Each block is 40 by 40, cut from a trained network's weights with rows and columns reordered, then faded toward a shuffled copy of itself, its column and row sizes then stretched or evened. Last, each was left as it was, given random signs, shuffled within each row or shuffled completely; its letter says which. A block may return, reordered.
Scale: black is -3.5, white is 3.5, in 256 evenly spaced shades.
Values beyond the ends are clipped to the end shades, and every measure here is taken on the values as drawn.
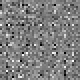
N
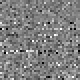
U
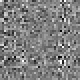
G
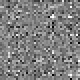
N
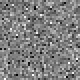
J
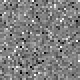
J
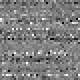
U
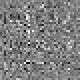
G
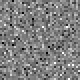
J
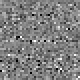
U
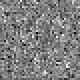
J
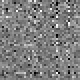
N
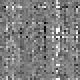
G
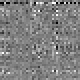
G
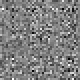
N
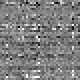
G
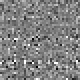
N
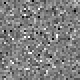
J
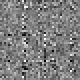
N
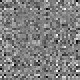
G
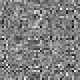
G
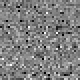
U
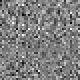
G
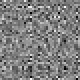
G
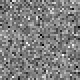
J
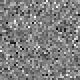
J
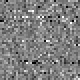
U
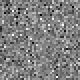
J
